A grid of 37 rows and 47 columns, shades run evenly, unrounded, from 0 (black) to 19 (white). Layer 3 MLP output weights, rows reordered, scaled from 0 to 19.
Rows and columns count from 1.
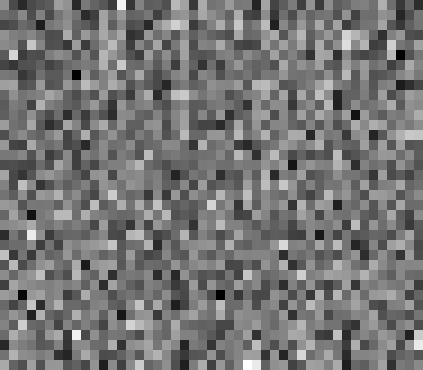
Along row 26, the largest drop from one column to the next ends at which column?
2
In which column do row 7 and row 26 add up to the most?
46
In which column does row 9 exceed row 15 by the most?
10
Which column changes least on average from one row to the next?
26
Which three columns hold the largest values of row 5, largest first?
39, 44, 4
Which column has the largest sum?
34
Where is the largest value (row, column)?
37, 28
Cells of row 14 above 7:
38
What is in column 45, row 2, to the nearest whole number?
3
